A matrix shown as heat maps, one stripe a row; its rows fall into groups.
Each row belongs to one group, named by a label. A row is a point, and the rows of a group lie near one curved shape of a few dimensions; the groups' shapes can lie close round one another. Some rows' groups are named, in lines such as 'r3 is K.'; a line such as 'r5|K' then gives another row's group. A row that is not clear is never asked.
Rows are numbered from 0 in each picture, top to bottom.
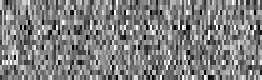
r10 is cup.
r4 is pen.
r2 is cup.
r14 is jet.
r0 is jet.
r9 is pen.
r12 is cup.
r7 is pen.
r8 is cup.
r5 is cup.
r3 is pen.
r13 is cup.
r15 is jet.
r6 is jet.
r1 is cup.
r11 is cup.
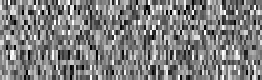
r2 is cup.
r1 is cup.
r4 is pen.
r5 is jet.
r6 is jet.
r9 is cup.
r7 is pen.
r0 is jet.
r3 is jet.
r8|cup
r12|jet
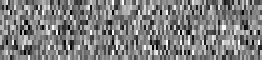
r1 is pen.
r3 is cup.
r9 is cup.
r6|cup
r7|jet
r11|jet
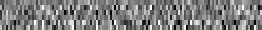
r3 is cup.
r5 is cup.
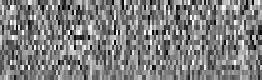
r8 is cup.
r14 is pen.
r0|jet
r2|cup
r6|cup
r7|cup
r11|cup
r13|jet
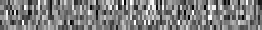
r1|jet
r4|cup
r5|pen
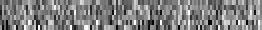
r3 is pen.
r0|jet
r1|pen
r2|cup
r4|jet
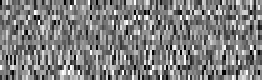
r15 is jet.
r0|cup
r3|pen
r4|pen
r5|cup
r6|pen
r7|jet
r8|jet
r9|cup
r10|cup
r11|cup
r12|cup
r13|cup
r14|jet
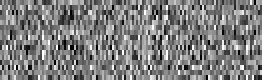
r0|pen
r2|cup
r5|pen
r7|jet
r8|pen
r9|cup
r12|pen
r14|cup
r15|jet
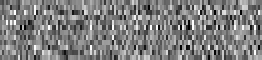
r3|pen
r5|cup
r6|pen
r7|cup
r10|pen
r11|pen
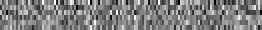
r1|pen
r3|cup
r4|pen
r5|cup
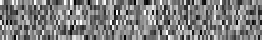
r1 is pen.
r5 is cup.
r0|cup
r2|cup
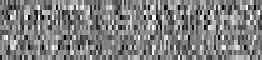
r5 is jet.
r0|pen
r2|pen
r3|jet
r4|pen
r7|pen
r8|cup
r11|cup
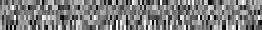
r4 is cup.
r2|pen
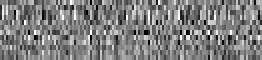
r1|cup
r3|pen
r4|jet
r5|jet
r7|pen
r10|pen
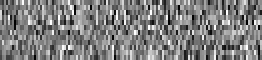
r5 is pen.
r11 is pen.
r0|jet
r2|cup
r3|jet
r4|jet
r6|jet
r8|cup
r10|pen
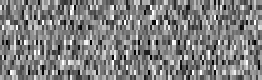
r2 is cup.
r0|pen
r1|cup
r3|pen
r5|cup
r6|pen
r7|cup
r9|jet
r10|pen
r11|cup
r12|jet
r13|pen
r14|jet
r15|cup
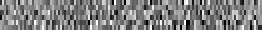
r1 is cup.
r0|cup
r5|cup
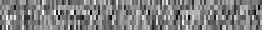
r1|pen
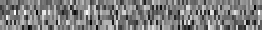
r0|cup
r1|cup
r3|pen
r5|jet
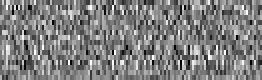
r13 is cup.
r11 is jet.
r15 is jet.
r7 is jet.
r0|pen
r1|cup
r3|cup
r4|cup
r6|cup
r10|pen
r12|cup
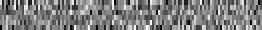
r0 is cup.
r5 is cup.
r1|pen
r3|pen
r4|cup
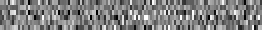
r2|jet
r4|jet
